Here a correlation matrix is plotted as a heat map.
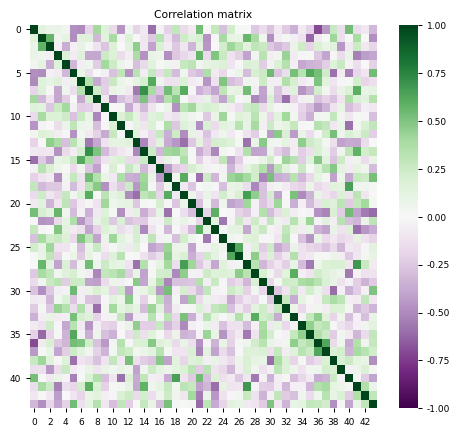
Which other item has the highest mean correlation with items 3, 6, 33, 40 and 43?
15
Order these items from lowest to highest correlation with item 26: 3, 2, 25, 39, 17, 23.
3, 39, 23, 2, 17, 25
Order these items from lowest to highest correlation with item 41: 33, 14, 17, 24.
33, 24, 17, 14
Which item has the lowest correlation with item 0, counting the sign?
36
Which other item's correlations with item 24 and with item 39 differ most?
22
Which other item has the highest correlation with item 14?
7
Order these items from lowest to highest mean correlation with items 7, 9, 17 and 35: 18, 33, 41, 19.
18, 41, 33, 19
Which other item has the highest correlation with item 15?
6
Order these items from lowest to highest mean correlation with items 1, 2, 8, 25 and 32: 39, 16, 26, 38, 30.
39, 30, 16, 38, 26
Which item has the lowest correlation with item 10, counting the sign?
8
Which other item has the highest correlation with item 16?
38
